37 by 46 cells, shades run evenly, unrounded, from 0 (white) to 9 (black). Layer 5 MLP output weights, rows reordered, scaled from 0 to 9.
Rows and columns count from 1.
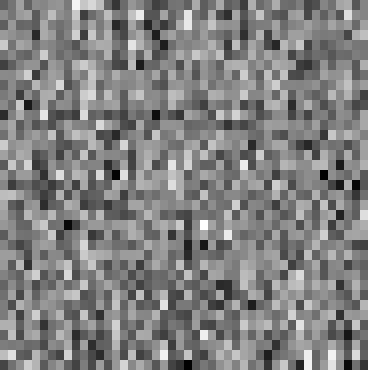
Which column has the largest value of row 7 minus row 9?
18
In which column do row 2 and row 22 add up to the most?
43
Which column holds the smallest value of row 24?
29
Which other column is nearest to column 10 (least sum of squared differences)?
7
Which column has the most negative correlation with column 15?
10
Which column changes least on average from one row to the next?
25
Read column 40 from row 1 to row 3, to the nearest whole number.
6 4 4
